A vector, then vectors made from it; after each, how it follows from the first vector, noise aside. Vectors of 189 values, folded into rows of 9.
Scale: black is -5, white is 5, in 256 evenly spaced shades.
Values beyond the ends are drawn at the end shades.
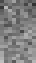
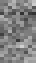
wrapped around.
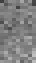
reversed, negated, partly zeroed.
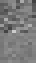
reversed, negated, partly zeroed.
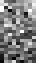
negated, scaled up.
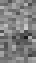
wrapped around.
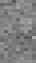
wrapped around, shrunk.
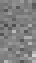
reversed, negated, partly zeroed.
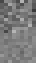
reversed, negated, partly zeroed.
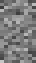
sign-scrambled.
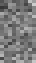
sign-scrambled.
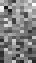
negated, scaled up.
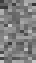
sign-scrambled.
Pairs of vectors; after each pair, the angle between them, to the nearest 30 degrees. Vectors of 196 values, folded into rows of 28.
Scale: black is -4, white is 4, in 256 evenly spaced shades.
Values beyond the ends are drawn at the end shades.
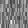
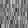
150 degrees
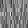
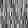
30 degrees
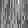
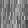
30 degrees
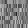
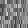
150 degrees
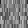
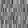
120 degrees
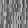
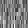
60 degrees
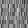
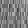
150 degrees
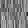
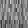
120 degrees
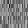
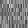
150 degrees
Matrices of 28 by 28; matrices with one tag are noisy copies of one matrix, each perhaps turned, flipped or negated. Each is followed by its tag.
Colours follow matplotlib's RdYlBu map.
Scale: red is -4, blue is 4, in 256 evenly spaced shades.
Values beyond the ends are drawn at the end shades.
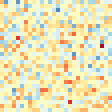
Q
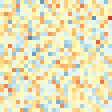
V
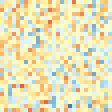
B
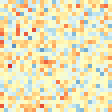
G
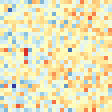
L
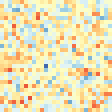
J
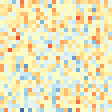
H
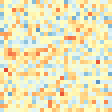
B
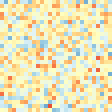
V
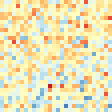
L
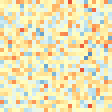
Q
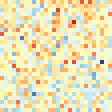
H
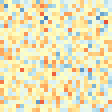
Q
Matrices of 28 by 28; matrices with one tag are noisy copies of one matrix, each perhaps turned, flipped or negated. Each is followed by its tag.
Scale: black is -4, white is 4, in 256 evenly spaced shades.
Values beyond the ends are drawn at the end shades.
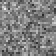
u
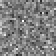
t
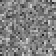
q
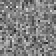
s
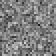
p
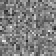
s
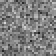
u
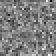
t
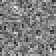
p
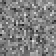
u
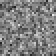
t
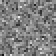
p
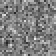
s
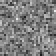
p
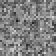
s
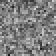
t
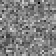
s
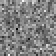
t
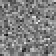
q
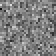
t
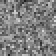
t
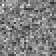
u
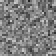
q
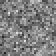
u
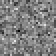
s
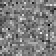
t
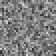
q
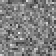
q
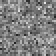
s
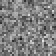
s
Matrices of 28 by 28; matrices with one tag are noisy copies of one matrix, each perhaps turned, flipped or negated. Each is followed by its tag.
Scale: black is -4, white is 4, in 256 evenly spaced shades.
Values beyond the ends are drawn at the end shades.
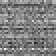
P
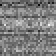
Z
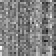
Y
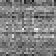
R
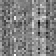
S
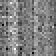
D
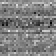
Z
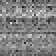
D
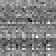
D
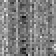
Z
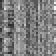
Y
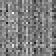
P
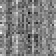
R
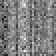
Z
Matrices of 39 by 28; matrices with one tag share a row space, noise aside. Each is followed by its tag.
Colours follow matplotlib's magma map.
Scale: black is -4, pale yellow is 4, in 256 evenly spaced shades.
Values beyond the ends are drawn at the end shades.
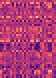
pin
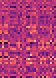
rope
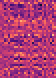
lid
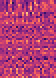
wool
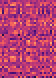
rope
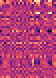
pin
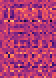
lid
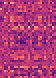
lid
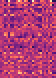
lid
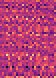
wool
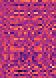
lid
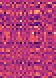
pin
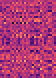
pin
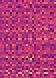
wool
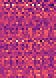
wool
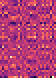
rope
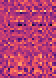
lid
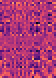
pin
